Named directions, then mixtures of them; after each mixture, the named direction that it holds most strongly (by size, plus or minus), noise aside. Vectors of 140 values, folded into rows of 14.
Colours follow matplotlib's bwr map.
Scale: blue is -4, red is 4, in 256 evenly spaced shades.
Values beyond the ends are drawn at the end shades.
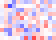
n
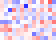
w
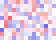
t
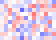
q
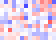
w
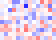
w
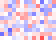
n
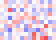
n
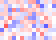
t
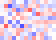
n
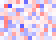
t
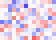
w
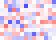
w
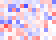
w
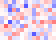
w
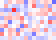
t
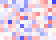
q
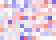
q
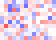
w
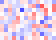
q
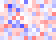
n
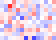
n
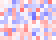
w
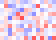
n
